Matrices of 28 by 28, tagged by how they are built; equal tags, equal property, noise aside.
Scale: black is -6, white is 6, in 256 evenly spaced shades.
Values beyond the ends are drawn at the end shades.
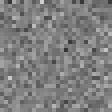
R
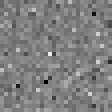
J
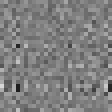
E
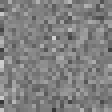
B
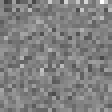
R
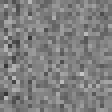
B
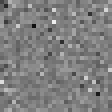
J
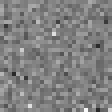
J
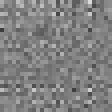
E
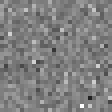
J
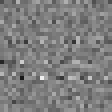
R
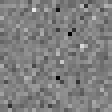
J
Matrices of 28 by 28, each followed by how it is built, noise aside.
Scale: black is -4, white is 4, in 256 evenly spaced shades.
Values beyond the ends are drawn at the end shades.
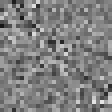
block diagonal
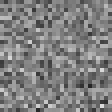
blocks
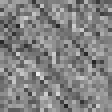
Toeplitz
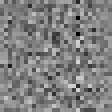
uneven columns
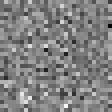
uneven columns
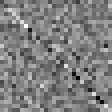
diagonal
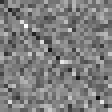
diagonal
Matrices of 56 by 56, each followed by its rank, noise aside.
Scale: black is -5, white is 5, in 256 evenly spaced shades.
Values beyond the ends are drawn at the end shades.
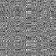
four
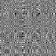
four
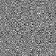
five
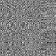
four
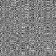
five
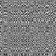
three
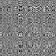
four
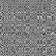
four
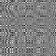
two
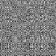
four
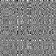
three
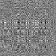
four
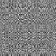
five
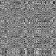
four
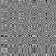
three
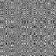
three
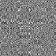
five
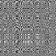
three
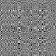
four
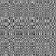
two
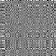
three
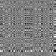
two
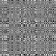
two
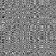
five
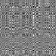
three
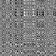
four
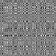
two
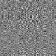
five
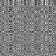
two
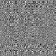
five
